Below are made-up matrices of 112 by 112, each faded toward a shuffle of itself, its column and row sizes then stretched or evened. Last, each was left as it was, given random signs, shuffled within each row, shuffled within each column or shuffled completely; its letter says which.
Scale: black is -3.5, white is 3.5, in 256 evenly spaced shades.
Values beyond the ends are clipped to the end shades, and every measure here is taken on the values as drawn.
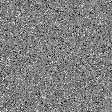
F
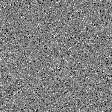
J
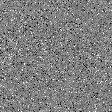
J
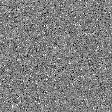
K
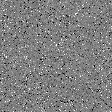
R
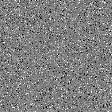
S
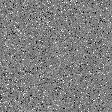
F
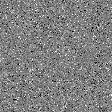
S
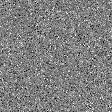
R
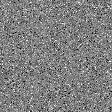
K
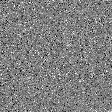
J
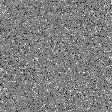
R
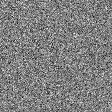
F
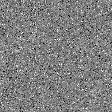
R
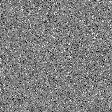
R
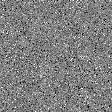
K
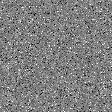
K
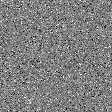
F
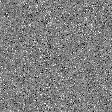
R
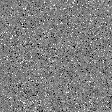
K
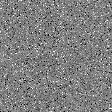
R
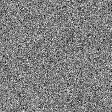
R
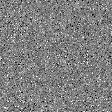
S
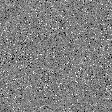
K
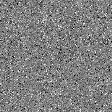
K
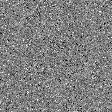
K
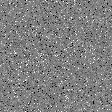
F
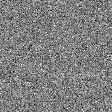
J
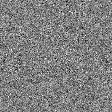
K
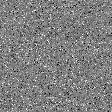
J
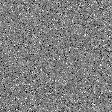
R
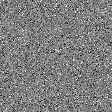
K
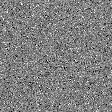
J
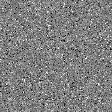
S
